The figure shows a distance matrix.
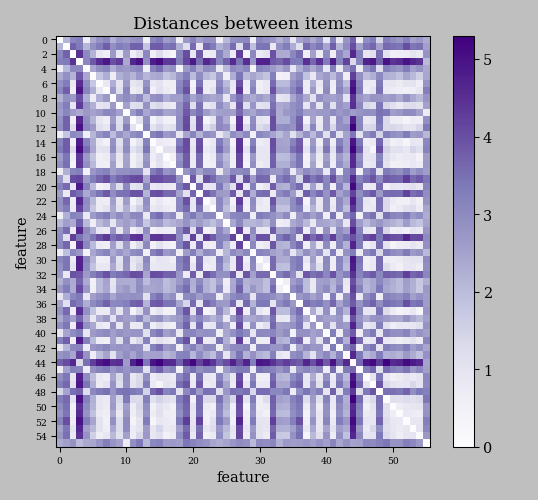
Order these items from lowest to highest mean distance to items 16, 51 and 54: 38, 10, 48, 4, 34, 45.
34, 38, 10, 4, 45, 48
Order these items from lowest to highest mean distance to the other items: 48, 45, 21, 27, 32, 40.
40, 45, 48, 21, 32, 27
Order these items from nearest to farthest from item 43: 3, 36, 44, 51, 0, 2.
51, 2, 0, 36, 3, 44
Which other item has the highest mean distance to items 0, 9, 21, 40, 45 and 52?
44
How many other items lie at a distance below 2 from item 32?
5
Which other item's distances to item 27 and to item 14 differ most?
52
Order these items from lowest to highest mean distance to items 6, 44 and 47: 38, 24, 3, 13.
38, 13, 24, 3
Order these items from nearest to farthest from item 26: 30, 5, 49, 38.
30, 49, 5, 38
